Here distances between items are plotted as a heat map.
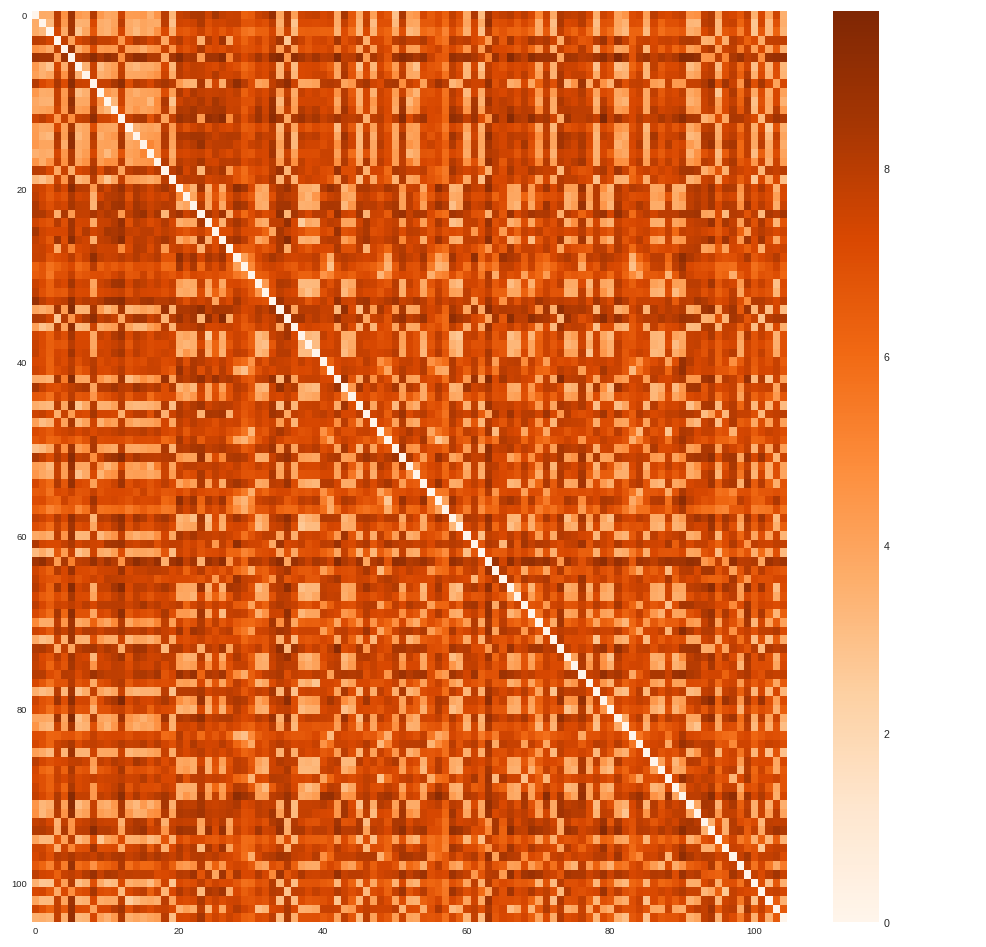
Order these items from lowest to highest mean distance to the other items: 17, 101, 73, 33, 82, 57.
82, 57, 17, 101, 73, 33
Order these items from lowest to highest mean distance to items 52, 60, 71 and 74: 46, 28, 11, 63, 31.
11, 31, 28, 46, 63
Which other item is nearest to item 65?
61
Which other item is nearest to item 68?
88
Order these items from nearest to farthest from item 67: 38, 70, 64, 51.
38, 51, 70, 64
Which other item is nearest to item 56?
49
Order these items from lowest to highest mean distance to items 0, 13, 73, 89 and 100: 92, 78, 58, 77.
78, 92, 77, 58
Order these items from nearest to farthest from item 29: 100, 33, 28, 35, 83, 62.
83, 28, 62, 100, 35, 33
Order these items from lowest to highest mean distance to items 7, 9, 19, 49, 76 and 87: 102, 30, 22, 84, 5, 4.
102, 4, 30, 84, 22, 5
